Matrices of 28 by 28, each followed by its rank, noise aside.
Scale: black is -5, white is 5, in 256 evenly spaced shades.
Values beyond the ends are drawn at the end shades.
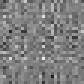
four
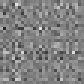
four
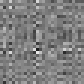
three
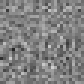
eight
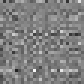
four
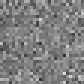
eight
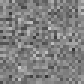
eight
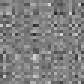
three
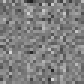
six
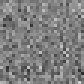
eight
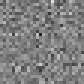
six
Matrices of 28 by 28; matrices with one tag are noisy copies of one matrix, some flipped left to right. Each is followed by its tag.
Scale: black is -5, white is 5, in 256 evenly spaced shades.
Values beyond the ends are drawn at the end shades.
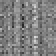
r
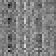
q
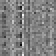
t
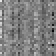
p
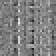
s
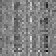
q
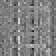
s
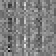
q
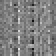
s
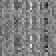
q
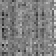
p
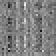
q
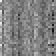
p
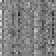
p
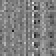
t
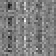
q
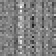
r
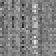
r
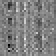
q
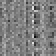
t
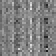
q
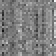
p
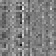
t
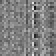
t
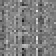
s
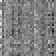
p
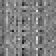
s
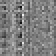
t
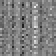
r
